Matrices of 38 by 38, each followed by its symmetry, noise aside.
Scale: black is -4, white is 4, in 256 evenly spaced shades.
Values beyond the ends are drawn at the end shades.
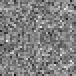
mirrored top to bottom.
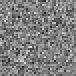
antisymmetric.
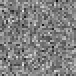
mirrored top to bottom.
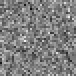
no symmetry.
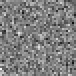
antisymmetric.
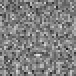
mirrored left to right.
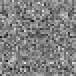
mirrored left to right.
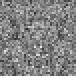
mirrored left to right.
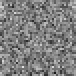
mirrored left to right.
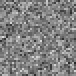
symmetric across the other diagonal.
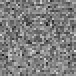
mirrored left to right.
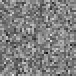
mirrored top to bottom.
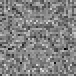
mirrored left to right.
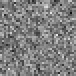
antisymmetric.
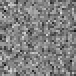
mirrored top to bottom.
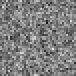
mirrored top to bottom.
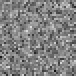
symmetric.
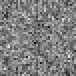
mirrored top to bottom.
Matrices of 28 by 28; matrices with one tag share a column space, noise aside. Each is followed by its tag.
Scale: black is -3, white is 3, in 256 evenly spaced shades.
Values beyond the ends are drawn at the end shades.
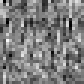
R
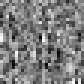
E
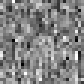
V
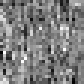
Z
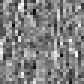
V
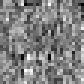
Z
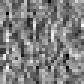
R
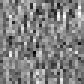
V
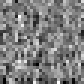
E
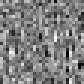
E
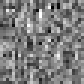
V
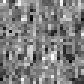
Z
